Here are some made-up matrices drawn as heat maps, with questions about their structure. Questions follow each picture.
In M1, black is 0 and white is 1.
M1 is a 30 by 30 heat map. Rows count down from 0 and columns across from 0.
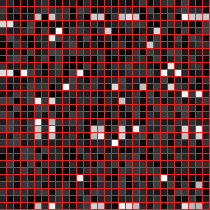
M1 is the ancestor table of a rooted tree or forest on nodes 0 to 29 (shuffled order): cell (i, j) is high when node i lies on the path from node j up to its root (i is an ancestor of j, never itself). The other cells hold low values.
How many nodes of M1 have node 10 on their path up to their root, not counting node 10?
6
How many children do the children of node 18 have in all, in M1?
2
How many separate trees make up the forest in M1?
5
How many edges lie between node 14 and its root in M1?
4
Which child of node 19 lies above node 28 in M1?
13
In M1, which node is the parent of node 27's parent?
2
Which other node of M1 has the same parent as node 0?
1
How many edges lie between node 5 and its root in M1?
6
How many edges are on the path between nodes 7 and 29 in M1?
6
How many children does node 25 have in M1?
2
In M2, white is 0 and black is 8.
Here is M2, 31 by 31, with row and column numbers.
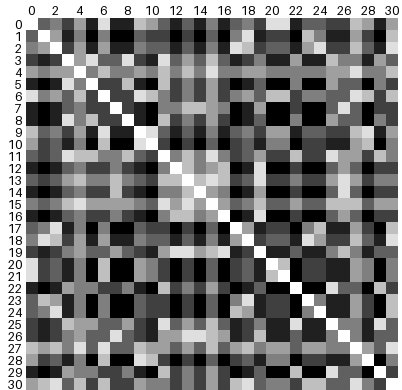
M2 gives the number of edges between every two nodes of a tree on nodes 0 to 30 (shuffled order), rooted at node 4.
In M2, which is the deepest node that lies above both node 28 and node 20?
6
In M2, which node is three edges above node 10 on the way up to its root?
27
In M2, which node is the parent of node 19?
13
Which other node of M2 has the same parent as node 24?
17
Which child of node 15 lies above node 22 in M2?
11
